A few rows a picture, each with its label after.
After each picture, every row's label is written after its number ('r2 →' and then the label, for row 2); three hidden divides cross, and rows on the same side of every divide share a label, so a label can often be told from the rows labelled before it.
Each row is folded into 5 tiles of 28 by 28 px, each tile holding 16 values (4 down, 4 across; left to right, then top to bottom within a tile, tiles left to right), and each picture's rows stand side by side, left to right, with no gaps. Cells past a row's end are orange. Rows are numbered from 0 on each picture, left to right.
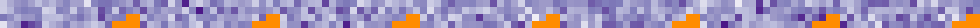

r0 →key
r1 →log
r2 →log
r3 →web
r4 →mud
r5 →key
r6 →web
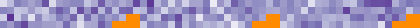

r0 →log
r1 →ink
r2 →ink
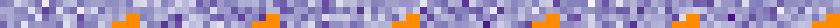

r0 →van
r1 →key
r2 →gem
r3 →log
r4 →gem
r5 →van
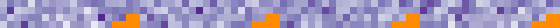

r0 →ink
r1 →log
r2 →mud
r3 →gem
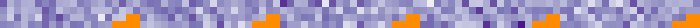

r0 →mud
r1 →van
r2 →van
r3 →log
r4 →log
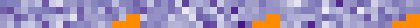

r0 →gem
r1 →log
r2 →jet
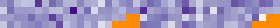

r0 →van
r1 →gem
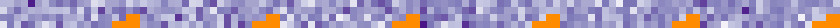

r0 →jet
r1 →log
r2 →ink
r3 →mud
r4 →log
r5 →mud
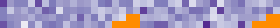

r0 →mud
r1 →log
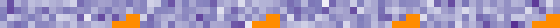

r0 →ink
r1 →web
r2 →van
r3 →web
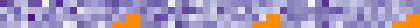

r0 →van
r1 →gem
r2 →gem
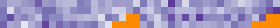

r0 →mud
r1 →jet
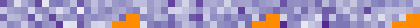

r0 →van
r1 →jet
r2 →mud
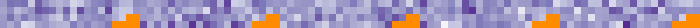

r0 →gem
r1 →web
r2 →key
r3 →mud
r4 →log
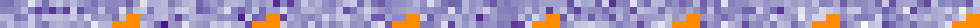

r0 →gem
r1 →key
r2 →ink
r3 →web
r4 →van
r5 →mud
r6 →mud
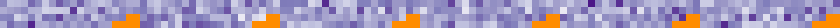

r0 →jet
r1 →mud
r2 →gem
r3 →jet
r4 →jet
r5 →key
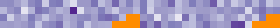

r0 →van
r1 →web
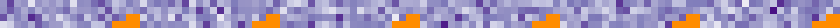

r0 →ink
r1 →log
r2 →jet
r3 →key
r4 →key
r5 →van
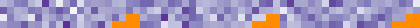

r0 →log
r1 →mud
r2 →van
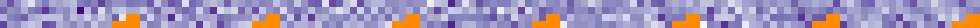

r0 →gem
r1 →van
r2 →van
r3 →jet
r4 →ink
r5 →key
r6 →web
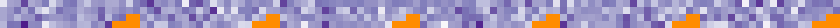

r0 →key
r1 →van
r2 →mud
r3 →mud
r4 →web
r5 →van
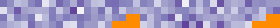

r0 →van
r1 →van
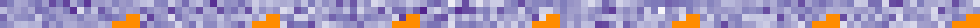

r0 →van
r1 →log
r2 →jet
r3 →gem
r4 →gem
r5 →ink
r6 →van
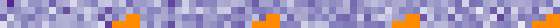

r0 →ink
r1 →jet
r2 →web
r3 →van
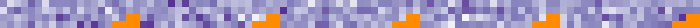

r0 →jet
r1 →web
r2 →gem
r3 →gem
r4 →jet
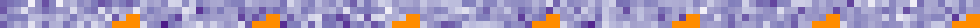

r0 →gem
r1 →key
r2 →web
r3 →key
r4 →key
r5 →jet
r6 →ink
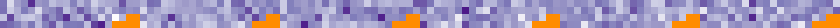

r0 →web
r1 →ink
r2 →key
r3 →mud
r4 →mud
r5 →van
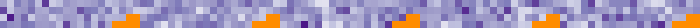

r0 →log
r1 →mud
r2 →key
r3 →mud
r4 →web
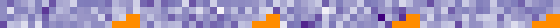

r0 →mud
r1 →van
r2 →key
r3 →ink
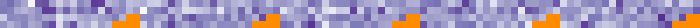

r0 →gem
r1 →jet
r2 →jet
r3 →gem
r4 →key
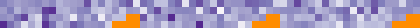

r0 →mud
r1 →van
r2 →log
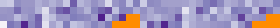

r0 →key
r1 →key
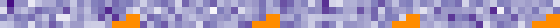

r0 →ink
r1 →log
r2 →gem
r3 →van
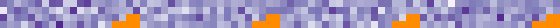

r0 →van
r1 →jet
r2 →gem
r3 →ink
